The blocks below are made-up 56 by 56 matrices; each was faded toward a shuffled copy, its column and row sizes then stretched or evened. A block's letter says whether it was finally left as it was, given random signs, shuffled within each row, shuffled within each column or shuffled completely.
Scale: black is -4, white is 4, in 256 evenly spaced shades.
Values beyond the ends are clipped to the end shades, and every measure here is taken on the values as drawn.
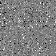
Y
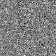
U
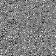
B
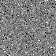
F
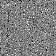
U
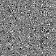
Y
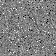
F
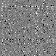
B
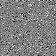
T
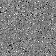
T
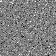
F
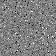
F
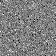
F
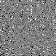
B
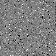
U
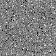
U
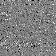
T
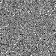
T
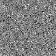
B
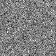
U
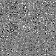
B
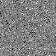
Y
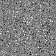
U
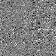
Y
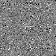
Y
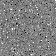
F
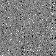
U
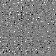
B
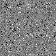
Y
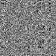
B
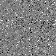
Y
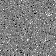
F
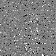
Y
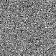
T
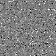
T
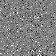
Y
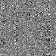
B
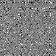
Y
